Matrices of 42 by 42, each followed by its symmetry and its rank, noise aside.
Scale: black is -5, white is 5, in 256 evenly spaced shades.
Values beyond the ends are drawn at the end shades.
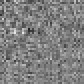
no symmetry, rank five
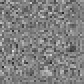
no symmetry, rank seven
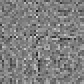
symmetric, rank five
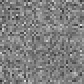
symmetric, rank six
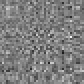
no symmetry, rank five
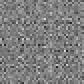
no symmetry, rank five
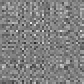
no symmetry, rank five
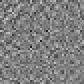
symmetric, rank seven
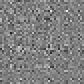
no symmetry, rank five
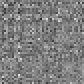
symmetric, rank six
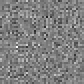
antisymmetric, rank six
